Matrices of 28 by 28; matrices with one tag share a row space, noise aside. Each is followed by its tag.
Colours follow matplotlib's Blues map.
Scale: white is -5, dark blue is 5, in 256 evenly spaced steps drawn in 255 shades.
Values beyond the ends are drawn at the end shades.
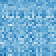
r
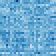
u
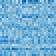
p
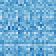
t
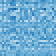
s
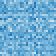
r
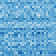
t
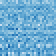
t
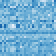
s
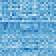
p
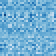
r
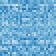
p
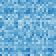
t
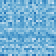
r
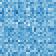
t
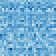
r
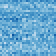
p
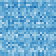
t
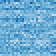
u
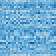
u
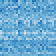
t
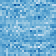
u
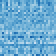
t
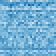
r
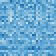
r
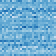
p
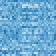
p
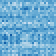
p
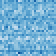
t
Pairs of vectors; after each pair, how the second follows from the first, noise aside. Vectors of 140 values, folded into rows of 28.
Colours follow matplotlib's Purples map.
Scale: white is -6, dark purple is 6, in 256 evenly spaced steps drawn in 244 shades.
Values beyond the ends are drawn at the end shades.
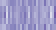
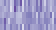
wrapped around.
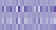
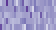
shuffled.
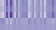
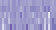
reversed, negated, partly zeroed.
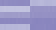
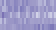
wrapped around, partly zeroed.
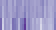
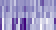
scaled up.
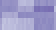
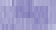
wrapped around, negated, shrunk.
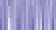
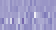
wrapped around, partly zeroed.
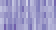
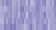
shrunk.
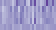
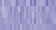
shrunk.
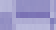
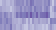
copied.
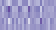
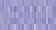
wrapped around, negated, shrunk.
